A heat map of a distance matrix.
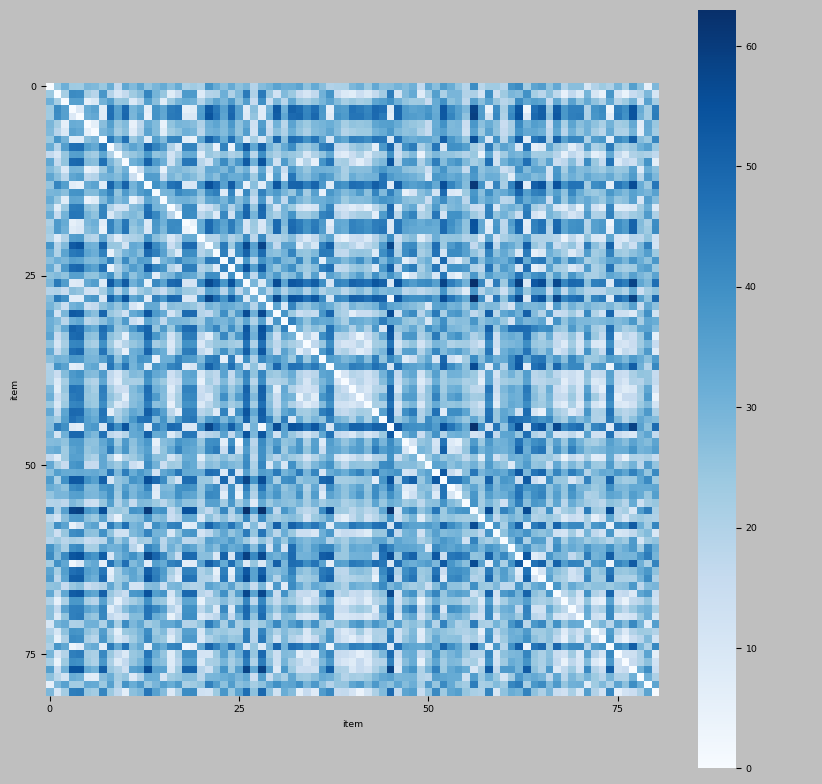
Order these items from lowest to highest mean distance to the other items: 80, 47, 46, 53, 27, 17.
27, 80, 46, 17, 47, 53
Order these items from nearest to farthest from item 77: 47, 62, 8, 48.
8, 62, 47, 48
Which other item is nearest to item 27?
55
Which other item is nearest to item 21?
33
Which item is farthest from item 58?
56
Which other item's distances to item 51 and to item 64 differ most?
62
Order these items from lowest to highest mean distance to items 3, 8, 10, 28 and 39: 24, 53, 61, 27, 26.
27, 24, 26, 61, 53
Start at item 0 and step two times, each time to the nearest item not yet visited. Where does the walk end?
71
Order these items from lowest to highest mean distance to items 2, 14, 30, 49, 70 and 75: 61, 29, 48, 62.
29, 48, 61, 62
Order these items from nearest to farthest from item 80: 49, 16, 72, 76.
16, 76, 49, 72
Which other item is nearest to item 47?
25
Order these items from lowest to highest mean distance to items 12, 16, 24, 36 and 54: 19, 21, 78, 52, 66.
66, 78, 21, 52, 19
